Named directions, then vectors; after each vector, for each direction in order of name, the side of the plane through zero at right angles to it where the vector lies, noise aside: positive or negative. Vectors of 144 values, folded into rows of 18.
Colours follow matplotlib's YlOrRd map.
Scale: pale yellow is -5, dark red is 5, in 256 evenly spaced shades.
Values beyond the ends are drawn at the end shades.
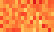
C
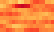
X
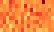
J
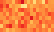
negative, negative, negative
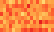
negative, negative, positive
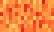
negative, positive, positive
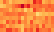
positive, negative, positive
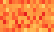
positive, positive, negative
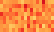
negative, positive, positive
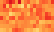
positive, positive, negative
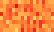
negative, positive, positive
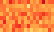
positive, positive, negative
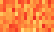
positive, negative, negative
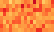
positive, negative, positive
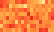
negative, negative, negative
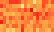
negative, positive, negative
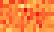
negative, positive, negative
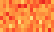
positive, positive, positive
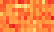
positive, negative, negative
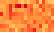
negative, positive, positive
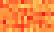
negative, positive, negative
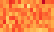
positive, positive, negative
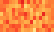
positive, negative, negative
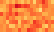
negative, positive, positive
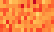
positive, negative, positive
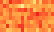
negative, positive, negative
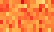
negative, negative, negative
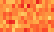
negative, negative, positive
